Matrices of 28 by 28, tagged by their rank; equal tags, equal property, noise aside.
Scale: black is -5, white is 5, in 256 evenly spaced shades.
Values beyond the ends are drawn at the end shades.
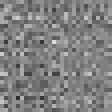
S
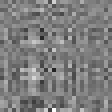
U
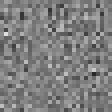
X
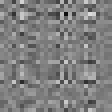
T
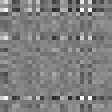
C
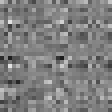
U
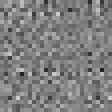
S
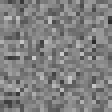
X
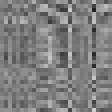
T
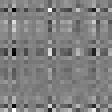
C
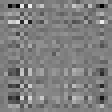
C
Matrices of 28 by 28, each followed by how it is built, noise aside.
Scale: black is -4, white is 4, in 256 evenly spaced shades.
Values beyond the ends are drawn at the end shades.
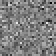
low rank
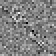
banded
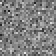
noise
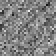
Hankel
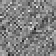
Hankel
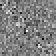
banded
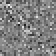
banded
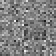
low rank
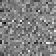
uneven rows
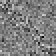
banded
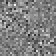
block diagonal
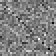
diagonal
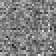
blocks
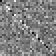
diagonal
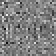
low rank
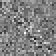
banded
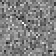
diagonal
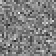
noise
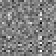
low rank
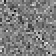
banded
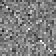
diagonal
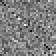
diagonal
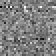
uneven rows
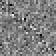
banded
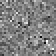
banded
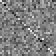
diagonal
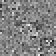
block diagonal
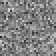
noise
